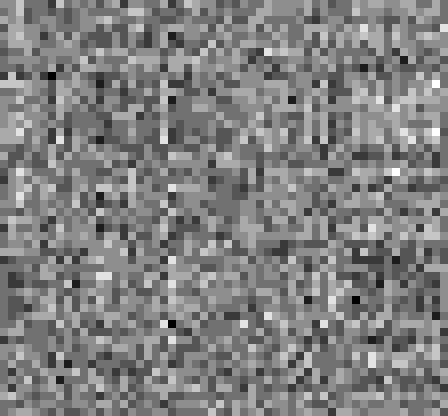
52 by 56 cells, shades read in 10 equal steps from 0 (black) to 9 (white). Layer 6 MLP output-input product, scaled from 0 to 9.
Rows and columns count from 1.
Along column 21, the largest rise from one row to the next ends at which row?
41
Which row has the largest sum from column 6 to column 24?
24
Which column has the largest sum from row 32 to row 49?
22
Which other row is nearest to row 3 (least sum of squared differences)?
31
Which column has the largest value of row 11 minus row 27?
55
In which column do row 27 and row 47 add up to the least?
39
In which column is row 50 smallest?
13
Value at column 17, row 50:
5
